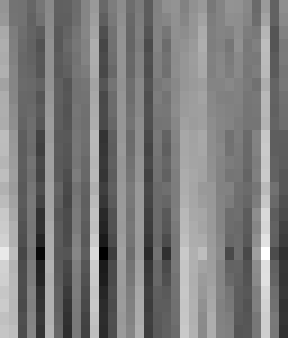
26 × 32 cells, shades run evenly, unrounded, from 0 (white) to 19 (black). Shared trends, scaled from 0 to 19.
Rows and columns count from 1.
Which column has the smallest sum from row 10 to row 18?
30
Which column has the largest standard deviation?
32
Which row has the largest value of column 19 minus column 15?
20
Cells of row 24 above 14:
5
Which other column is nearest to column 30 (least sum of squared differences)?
1
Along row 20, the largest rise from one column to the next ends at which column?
12
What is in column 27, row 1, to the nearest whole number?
8
